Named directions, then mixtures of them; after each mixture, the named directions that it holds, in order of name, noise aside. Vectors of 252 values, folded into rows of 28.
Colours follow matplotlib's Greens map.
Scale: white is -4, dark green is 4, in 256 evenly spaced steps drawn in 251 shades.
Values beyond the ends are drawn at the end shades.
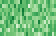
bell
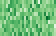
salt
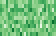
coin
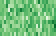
coin, salt.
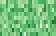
coin.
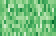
coin, salt.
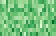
coin.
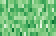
coin.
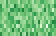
bell, coin.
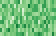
bell.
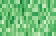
bell.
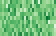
salt.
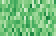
coin, salt.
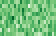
bell.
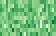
coin.
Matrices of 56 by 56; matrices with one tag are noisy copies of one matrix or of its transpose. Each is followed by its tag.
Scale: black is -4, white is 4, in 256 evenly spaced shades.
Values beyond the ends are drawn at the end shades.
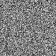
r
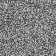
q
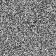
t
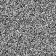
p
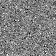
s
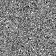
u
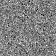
q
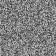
s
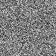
u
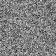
r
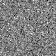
r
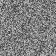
t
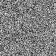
t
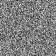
s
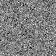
t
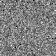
r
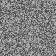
q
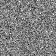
u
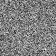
p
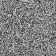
p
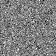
u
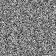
r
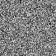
r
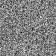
s
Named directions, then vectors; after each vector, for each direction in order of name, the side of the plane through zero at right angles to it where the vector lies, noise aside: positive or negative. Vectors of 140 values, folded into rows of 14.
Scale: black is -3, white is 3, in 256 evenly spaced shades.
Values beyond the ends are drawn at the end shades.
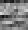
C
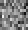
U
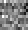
negative, positive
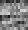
positive, positive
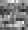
negative, negative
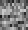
positive, positive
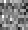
negative, positive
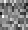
negative, positive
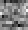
positive, negative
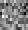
negative, positive
